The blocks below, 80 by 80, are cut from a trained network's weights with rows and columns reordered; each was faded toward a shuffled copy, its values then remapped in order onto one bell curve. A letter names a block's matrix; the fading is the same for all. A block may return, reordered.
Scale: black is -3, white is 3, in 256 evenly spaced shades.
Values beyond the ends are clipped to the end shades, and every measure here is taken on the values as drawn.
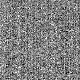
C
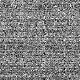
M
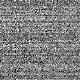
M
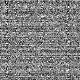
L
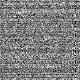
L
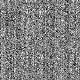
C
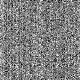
C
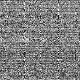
L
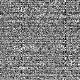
L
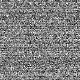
M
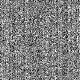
C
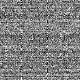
L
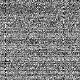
L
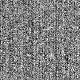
C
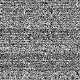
M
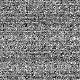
M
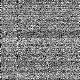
L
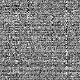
L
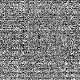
M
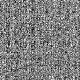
C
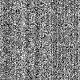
C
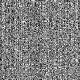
C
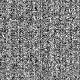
C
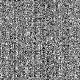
C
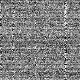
L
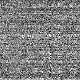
M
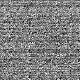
M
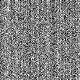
C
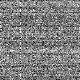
L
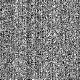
C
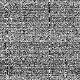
L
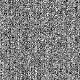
C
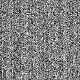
C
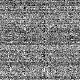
L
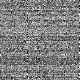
L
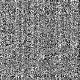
C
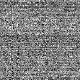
M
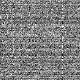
L
